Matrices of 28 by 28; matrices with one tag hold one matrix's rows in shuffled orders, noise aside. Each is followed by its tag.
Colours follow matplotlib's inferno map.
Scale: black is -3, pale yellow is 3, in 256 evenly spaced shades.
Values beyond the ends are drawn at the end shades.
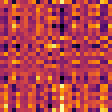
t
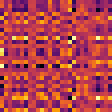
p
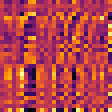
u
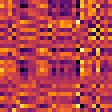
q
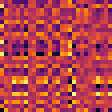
p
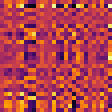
u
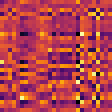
q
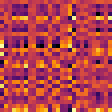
p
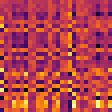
p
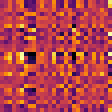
u
